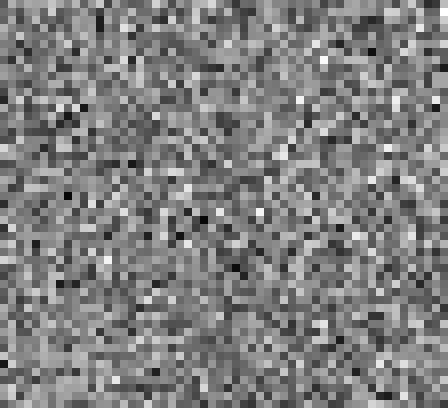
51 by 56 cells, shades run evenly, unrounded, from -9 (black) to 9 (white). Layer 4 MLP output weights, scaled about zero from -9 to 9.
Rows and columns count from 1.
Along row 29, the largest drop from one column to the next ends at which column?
53
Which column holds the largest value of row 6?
40
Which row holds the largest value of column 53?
4
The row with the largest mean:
13
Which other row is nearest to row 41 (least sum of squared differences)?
6
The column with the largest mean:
38
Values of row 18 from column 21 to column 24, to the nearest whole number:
2 4 3 -2
